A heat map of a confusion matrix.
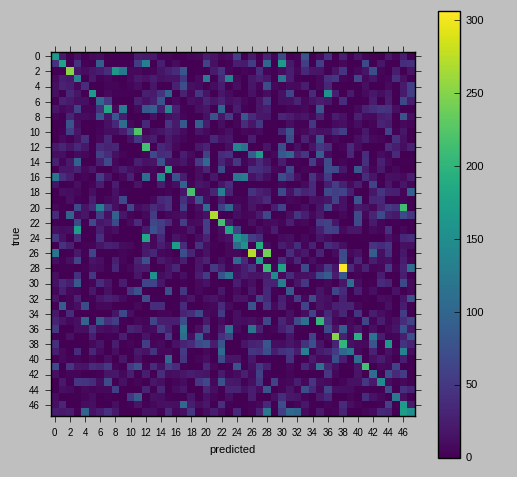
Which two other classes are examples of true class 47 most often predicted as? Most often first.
46, 28
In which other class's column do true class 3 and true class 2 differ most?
8
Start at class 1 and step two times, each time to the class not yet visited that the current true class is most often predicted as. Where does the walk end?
39
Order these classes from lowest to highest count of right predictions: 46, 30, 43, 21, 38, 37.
30, 43, 46, 38, 37, 21
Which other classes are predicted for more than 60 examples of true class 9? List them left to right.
2, 17, 19
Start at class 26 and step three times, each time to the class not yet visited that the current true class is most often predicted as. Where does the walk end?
44
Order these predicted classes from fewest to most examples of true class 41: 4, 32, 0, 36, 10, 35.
32, 4, 36, 10, 0, 35
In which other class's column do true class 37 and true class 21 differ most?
40
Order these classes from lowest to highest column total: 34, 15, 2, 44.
34, 2, 44, 15
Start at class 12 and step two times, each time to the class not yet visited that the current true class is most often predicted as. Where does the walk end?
25
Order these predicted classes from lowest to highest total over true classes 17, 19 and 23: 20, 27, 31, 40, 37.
31, 27, 20, 40, 37
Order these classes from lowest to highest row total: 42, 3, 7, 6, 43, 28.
42, 6, 43, 3, 7, 28
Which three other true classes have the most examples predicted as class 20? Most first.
3, 14, 38
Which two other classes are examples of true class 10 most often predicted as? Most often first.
11, 31
